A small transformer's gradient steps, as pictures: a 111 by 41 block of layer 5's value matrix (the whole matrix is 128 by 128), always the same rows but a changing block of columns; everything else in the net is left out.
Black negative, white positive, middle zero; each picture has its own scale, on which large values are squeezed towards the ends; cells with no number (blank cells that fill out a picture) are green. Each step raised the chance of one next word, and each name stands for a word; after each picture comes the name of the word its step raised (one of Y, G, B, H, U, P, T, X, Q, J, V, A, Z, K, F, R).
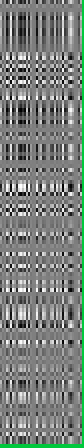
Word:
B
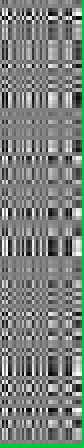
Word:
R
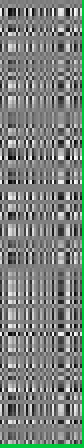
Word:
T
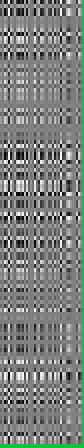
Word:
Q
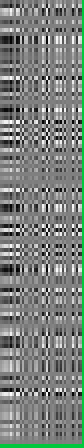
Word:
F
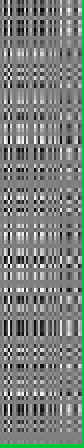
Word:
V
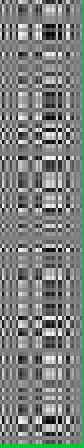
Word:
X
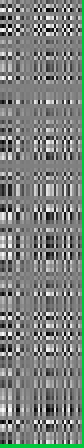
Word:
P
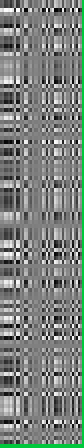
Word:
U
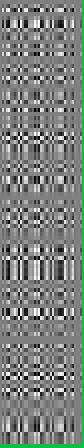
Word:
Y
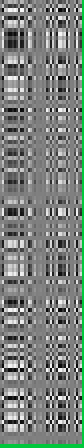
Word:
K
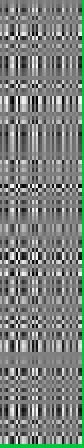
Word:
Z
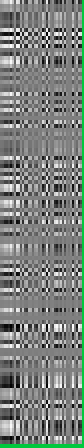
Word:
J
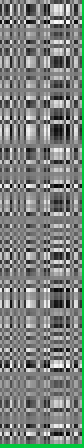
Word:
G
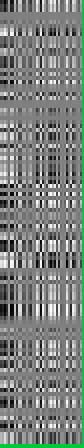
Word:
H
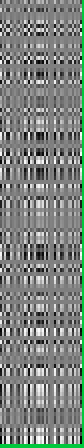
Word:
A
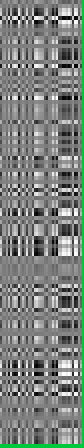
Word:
R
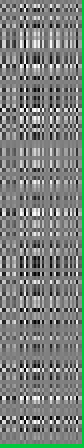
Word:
K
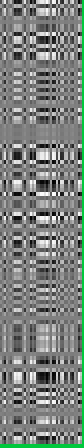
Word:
Q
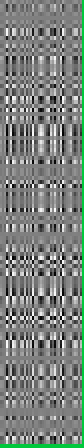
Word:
Z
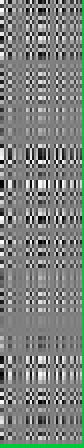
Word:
Q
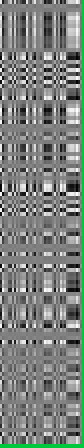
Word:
B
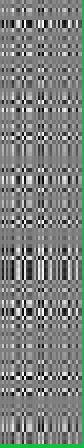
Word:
Y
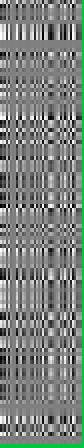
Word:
X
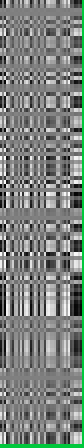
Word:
H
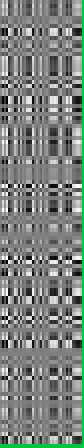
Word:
Z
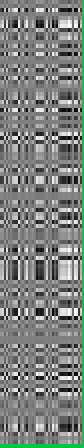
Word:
Y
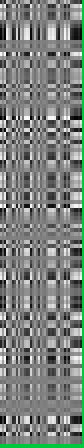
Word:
X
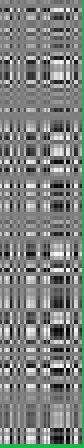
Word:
A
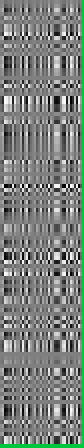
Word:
Z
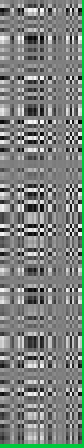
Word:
F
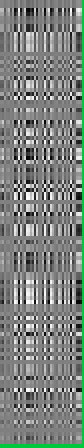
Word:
T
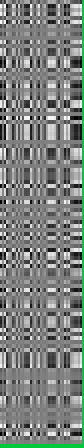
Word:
G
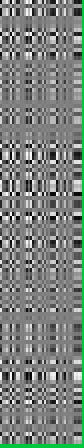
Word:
Q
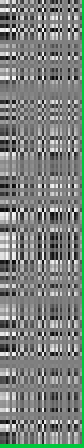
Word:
P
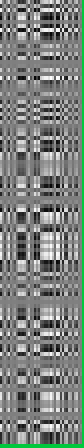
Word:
P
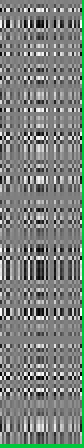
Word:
Y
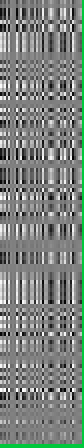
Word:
T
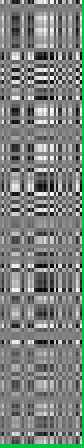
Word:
B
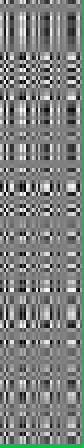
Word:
B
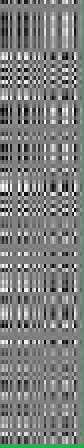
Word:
B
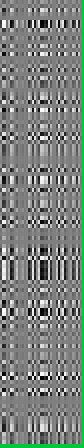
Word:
Y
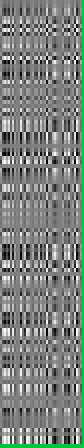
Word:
A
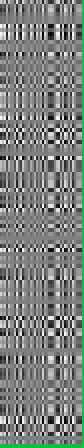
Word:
X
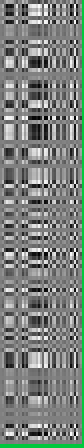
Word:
G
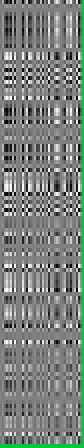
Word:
B
